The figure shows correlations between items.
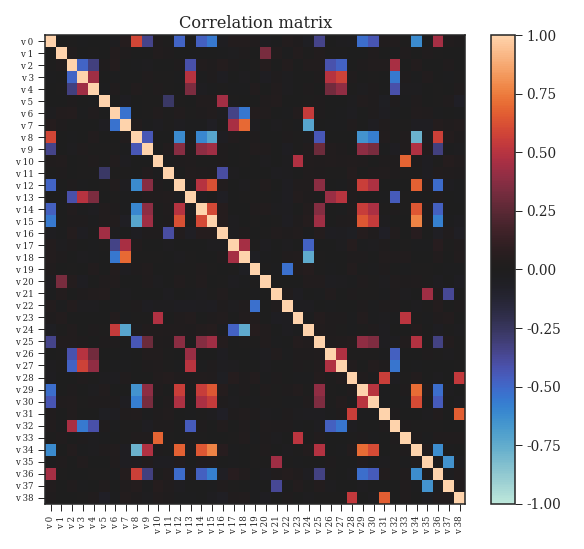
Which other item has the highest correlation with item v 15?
v 34
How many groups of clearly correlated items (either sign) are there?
9
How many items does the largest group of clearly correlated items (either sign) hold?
11
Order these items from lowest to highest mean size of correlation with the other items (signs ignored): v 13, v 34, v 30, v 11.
v 11, v 13, v 30, v 34
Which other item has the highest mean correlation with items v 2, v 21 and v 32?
v 35
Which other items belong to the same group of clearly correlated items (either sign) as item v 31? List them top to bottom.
v 28, v 38
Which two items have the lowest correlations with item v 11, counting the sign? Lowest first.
v 16, v 5
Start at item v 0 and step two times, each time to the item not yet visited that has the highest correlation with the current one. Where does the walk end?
v 36
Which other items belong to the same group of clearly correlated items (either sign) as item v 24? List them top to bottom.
v 6, v 7, v 17, v 18
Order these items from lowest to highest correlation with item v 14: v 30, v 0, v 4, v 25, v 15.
v 0, v 4, v 25, v 30, v 15
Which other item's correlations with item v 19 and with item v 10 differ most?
v 33
